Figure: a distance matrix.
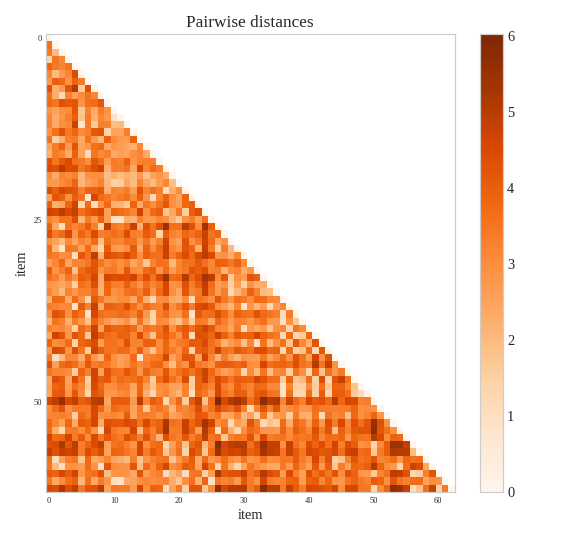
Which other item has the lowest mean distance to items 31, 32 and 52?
42
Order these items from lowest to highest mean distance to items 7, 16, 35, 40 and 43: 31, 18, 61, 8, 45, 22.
22, 8, 61, 31, 45, 18
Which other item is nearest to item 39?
36
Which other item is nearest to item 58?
1
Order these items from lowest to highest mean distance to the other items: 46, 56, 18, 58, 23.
58, 46, 23, 18, 56
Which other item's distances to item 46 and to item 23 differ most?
7
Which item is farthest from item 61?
33
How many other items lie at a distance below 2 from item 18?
7
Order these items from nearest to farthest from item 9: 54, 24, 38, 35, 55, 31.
24, 31, 38, 35, 55, 54
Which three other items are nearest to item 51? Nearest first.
31, 15, 19
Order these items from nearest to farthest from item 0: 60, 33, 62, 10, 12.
10, 12, 33, 60, 62
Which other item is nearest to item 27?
17
